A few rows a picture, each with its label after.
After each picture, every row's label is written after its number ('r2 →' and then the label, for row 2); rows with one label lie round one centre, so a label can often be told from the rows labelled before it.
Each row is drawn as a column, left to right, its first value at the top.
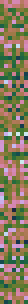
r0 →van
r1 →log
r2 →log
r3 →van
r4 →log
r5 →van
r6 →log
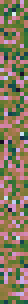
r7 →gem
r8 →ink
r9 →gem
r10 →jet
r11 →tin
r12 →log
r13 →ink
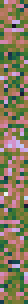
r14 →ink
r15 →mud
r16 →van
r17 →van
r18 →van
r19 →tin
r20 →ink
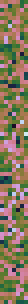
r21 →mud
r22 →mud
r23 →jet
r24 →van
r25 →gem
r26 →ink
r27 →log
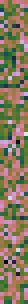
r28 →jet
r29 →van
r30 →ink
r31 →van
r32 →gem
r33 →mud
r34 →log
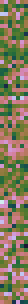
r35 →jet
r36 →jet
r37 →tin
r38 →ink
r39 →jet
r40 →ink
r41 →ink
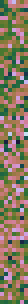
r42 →tin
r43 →gem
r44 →log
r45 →van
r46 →gem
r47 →mud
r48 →log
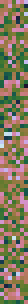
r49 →van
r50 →log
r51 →log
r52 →tin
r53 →log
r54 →van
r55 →jet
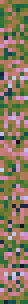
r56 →log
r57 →ink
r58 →tin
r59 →ink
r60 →gem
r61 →ink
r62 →ink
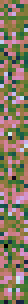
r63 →mud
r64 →ink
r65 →log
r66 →mud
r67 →ink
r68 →ink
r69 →van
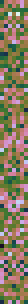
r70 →ink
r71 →van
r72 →jet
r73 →mud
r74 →jet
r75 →van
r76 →gem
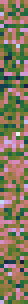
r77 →jet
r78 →van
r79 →van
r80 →van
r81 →log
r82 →van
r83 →gem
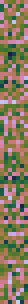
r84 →jet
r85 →mud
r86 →ink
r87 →mud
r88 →jet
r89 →ink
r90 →mud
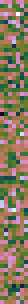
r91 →jet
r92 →jet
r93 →mud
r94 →mud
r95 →jet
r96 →log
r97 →van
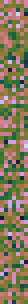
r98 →mud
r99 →gem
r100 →jet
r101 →ink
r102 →jet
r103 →mud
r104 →van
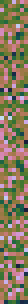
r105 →tin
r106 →ink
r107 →tin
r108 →log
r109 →ink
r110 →ink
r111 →gem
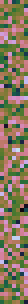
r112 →mud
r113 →van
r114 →gem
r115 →tin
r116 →tin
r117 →gem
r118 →ink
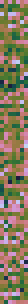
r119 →jet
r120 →tin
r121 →jet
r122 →jet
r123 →jet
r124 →mud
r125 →van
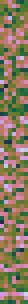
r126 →tin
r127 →gem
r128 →gem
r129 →log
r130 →tin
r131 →tin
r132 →tin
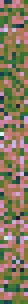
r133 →log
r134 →tin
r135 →tin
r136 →van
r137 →mud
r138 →van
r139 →tin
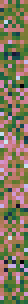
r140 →log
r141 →van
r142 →tin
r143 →van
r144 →ink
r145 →van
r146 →gem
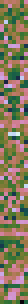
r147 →ink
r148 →mud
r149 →log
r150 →log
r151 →log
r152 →ink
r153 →gem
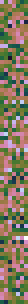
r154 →log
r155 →log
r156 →van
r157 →mud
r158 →tin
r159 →mud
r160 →tin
